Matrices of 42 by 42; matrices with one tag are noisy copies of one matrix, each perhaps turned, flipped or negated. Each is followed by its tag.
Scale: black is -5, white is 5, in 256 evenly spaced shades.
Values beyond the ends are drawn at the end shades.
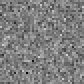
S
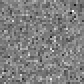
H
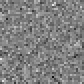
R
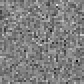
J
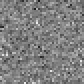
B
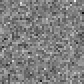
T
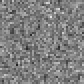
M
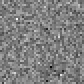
M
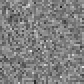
J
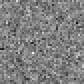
J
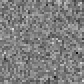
R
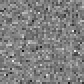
S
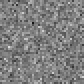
S
